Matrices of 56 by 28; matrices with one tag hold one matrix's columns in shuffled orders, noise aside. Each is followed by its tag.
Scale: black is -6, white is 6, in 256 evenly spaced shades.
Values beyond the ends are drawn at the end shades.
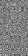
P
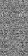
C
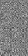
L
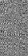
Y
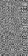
P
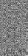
L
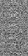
C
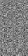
L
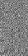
L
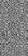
Y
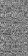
C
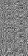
L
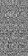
C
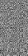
L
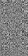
Y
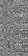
C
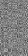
L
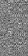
Y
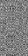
P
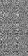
C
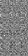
C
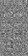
C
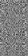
Y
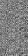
L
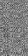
L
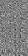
L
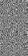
Y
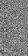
L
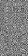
P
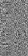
Y
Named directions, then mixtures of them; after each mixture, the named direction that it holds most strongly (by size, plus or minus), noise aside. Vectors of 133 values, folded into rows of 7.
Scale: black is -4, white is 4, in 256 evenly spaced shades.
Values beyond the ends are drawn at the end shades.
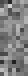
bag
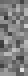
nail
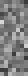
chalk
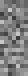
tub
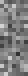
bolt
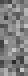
nail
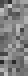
bag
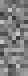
tub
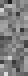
bag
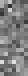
bag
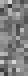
bag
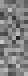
tub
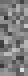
nail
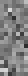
chalk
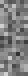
bolt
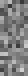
bag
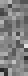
bag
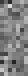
bag
